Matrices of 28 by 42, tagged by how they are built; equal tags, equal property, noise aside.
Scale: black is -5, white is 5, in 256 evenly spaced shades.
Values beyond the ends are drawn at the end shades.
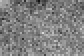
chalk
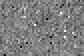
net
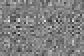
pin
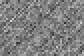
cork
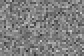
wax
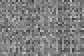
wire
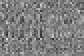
pin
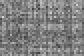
wire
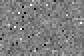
net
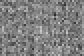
wire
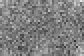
chalk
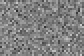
wax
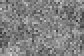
chalk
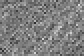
cork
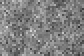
chalk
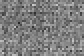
wire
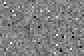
net
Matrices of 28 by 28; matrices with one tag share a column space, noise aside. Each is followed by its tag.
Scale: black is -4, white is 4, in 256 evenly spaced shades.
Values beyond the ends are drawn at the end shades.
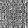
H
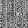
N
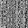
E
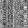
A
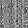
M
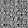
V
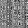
A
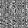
M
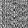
V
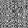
M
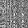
M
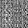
V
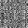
H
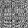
M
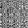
M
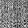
M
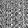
V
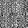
N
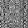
M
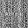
N
